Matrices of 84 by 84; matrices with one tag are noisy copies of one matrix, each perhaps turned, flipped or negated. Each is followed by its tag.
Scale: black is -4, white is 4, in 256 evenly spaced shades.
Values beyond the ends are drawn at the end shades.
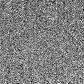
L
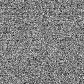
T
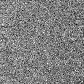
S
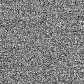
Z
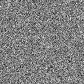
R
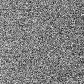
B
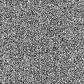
T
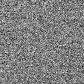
Z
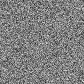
R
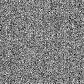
T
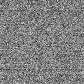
T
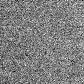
S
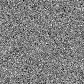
R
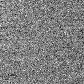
L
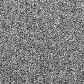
S
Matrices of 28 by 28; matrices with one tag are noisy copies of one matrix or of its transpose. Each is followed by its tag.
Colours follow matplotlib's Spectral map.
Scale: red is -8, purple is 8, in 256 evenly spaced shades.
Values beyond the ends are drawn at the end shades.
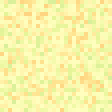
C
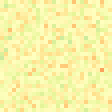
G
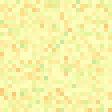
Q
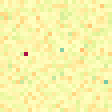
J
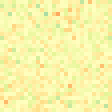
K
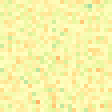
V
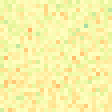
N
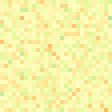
J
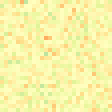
J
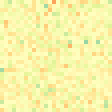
V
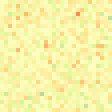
C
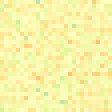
V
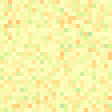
Q
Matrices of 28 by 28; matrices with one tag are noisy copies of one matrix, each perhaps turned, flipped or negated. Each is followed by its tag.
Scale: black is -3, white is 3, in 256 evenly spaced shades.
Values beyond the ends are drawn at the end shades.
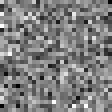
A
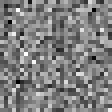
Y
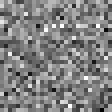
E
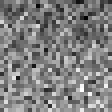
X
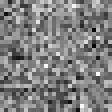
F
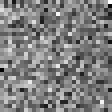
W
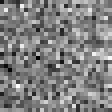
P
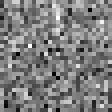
P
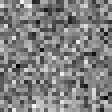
F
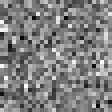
F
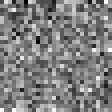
A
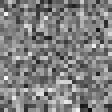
F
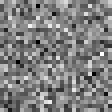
E
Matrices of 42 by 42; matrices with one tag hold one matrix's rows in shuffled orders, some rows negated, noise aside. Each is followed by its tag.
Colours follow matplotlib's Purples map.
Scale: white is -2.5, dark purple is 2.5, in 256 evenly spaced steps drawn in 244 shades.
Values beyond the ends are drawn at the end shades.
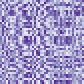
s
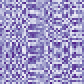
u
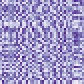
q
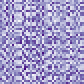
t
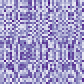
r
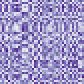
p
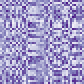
u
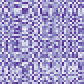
p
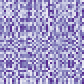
r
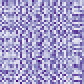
q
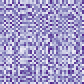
r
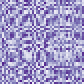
s
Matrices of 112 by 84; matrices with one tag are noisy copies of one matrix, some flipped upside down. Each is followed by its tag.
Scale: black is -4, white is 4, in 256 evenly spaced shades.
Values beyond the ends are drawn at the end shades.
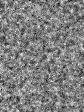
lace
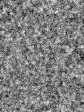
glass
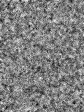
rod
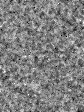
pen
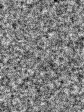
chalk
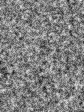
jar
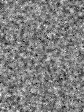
lace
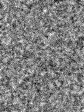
chalk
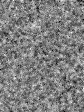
pen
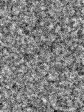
chalk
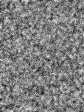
rod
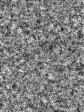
chalk
